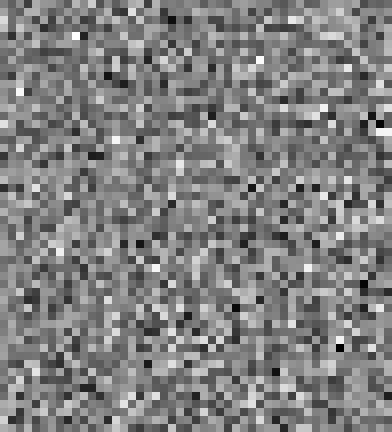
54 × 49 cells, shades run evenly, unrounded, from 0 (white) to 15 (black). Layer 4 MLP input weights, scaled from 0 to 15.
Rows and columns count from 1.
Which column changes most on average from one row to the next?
44
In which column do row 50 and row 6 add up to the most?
25
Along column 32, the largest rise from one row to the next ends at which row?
24
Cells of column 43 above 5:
46
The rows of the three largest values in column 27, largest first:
15, 9, 14
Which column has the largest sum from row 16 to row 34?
48
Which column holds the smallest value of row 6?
18
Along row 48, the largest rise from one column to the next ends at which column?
4
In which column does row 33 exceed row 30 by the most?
43
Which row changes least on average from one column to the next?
22
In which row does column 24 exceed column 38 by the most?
3
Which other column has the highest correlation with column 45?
10
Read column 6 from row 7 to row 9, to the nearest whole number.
11 9 7
